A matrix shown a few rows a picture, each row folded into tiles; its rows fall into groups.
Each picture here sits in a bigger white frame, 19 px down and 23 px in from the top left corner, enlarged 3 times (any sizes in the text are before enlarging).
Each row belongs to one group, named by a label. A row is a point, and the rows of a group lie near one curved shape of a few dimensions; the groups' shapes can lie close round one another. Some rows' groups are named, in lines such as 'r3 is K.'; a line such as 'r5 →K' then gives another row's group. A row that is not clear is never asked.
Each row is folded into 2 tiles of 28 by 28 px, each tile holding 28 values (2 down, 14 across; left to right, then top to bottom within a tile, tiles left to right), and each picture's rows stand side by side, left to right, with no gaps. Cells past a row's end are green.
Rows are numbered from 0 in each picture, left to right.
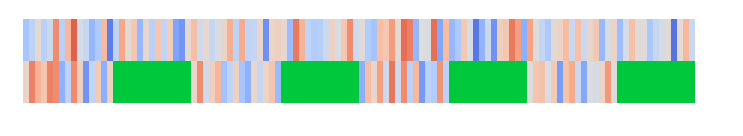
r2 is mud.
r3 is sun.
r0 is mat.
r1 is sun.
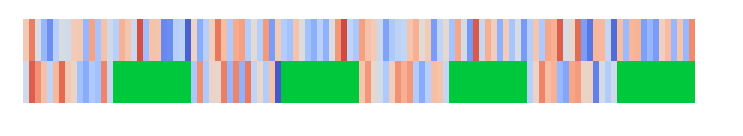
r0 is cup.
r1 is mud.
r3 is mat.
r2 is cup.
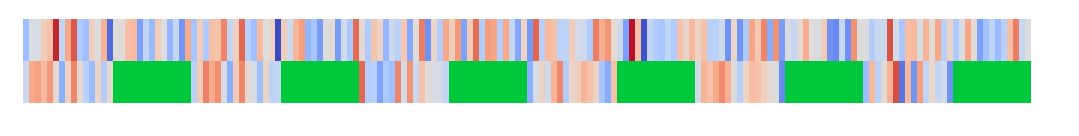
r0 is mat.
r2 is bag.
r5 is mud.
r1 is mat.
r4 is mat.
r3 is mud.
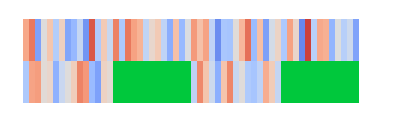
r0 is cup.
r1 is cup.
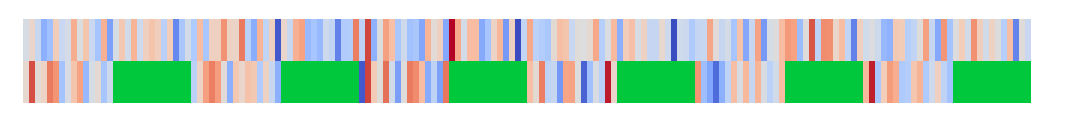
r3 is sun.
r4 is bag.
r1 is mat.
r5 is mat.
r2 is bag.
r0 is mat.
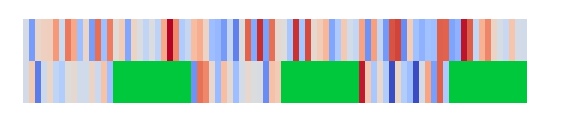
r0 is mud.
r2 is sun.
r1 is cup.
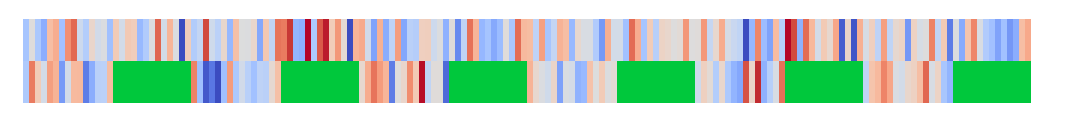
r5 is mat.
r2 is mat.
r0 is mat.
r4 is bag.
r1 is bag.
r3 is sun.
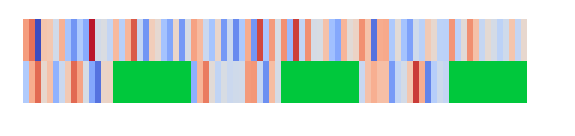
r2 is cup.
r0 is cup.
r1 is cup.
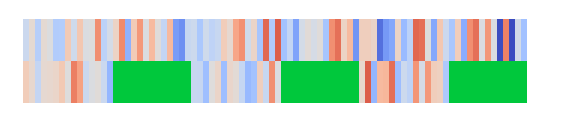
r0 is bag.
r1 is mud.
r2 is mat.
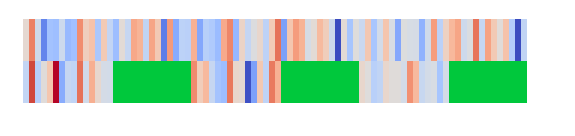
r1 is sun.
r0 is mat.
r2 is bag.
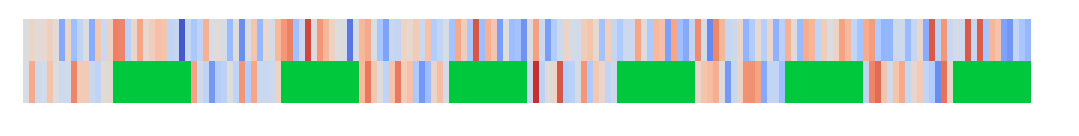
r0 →bag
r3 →mat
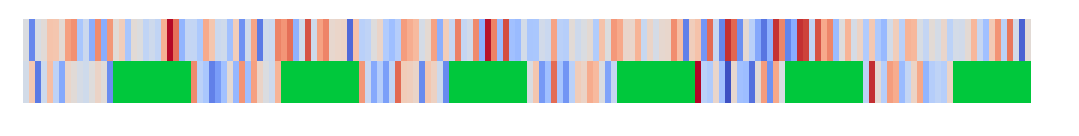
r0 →mud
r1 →bag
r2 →bag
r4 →sun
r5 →mat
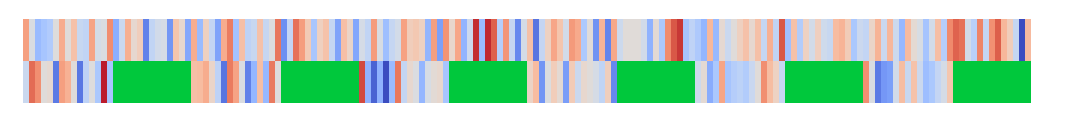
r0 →sun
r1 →sun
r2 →bag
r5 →bag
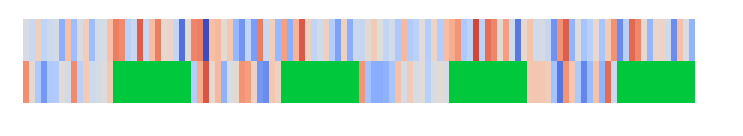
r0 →bag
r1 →cup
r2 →bag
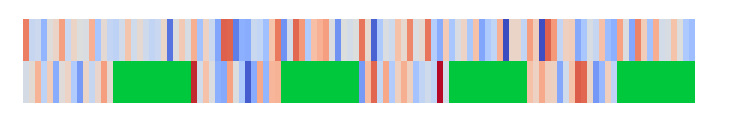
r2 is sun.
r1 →sun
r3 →cup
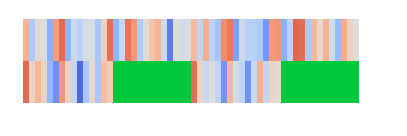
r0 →sun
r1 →sun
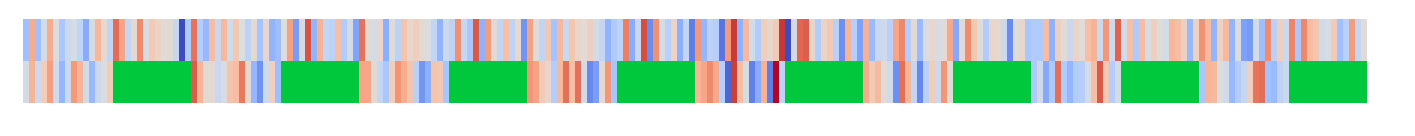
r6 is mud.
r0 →bag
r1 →cup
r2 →cup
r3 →cup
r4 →sun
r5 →sun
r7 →cup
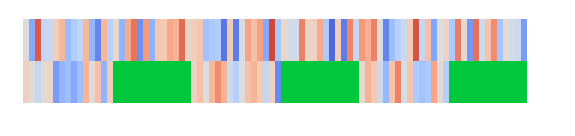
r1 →mat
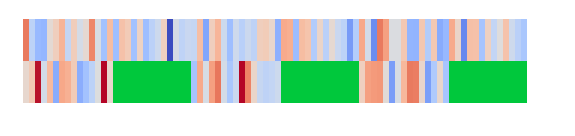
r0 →sun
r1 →bag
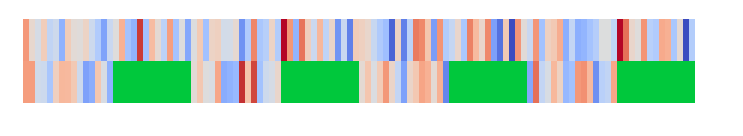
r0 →cup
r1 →bag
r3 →bag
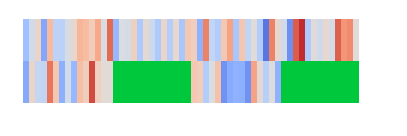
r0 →mud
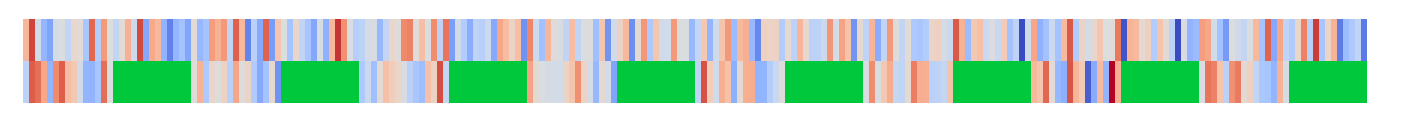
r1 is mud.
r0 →cup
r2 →mud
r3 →cup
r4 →mat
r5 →bag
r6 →sun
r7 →cup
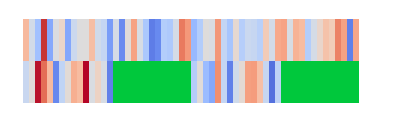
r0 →mat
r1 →mud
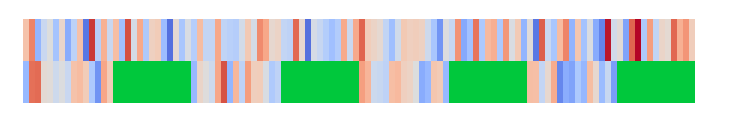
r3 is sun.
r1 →mud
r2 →cup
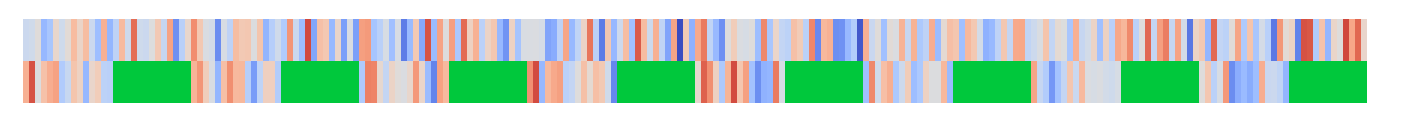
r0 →mat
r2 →cup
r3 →mat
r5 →sun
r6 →bag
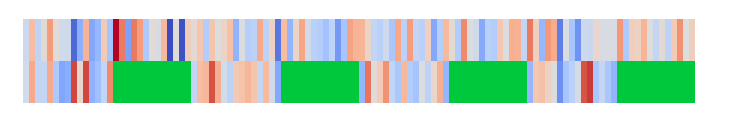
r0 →bag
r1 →mat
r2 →sun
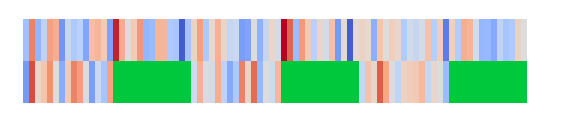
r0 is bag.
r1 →bag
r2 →mat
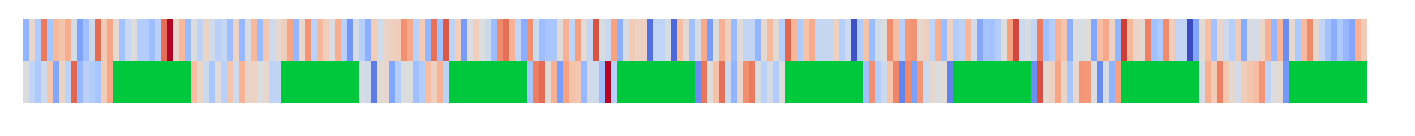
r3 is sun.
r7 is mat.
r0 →mud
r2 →mud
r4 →bag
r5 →mud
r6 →bag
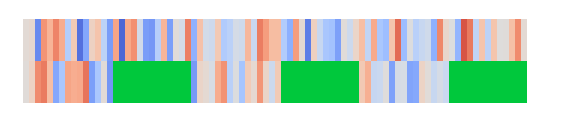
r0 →mat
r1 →mud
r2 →sun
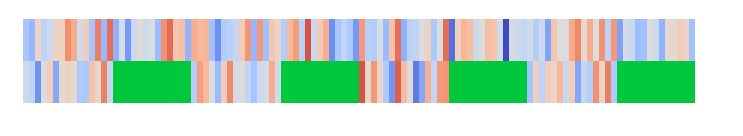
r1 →cup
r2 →sun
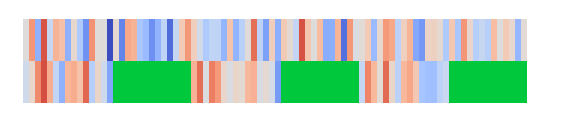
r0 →mat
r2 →mat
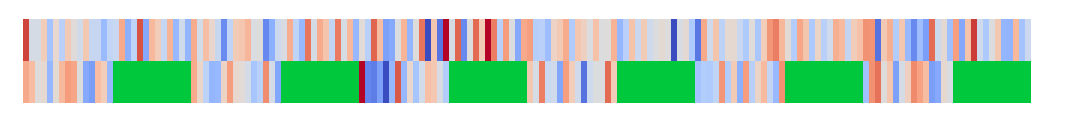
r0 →cup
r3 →sun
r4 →mud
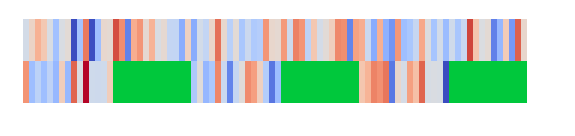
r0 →bag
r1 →mud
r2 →mat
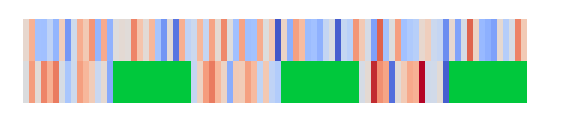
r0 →mat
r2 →mat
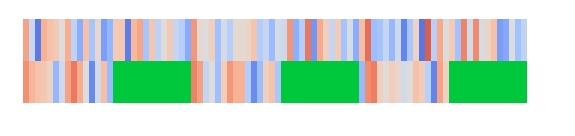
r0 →cup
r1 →cup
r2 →cup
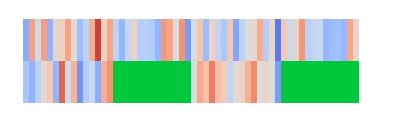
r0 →mud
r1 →mat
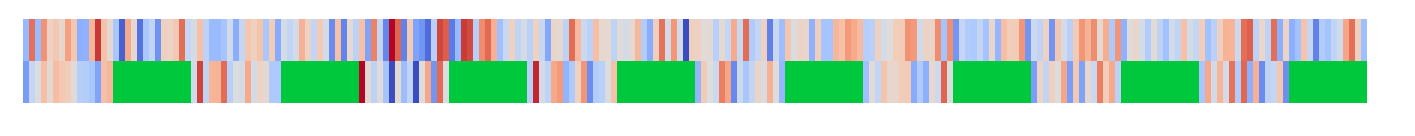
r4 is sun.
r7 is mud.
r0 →mud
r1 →mat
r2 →sun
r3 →mat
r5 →mud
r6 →mud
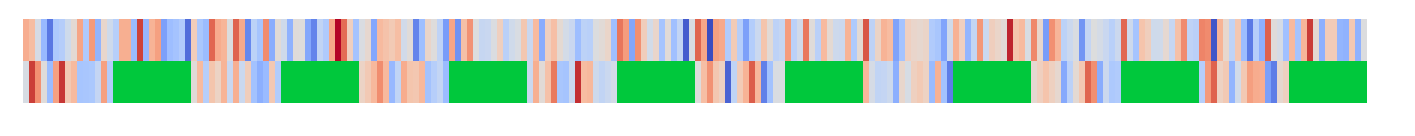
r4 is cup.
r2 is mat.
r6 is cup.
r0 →cup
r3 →bag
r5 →cup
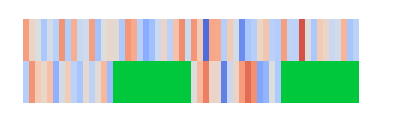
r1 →cup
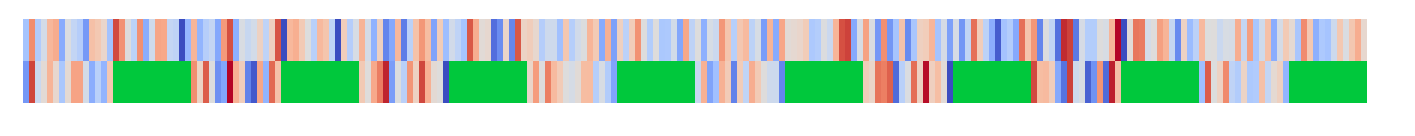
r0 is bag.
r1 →sun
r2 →mat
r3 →mat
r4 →mud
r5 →mat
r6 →sun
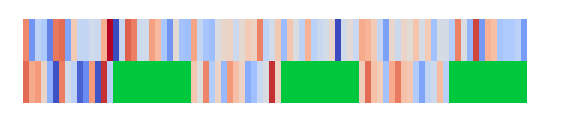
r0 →sun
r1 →sun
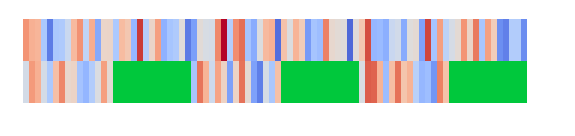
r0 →cup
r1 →mat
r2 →cup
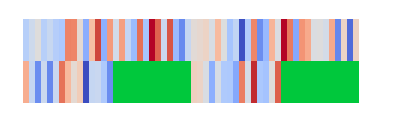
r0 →bag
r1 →bag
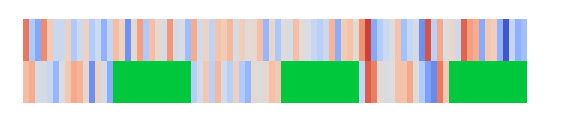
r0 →cup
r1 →sun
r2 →cup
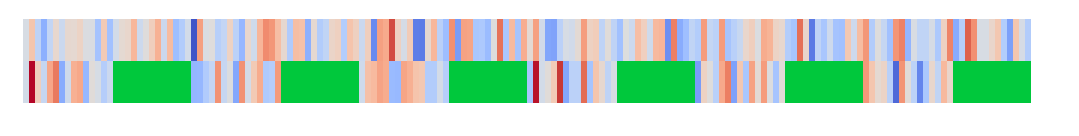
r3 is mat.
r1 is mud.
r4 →mud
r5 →sun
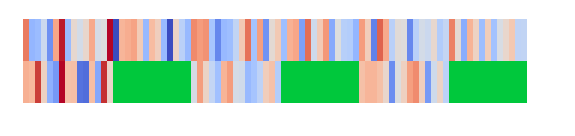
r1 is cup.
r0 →sun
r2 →cup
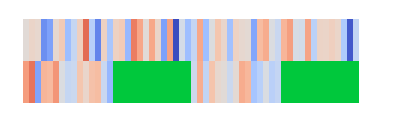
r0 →mat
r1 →bag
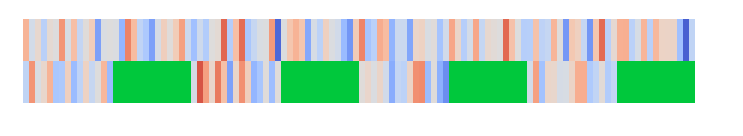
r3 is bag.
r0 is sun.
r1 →mat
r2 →cup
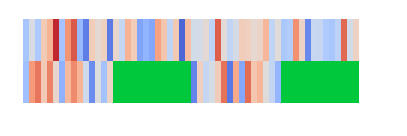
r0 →mat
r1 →mud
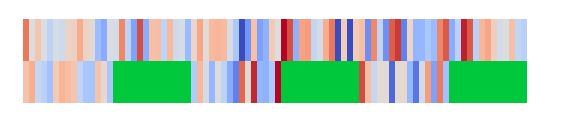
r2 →sun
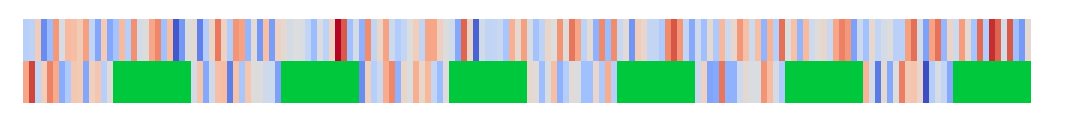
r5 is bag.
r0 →mat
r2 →mud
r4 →mud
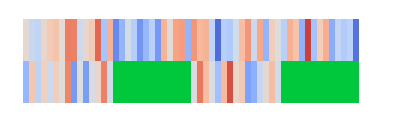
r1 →cup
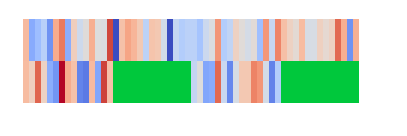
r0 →sun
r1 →mud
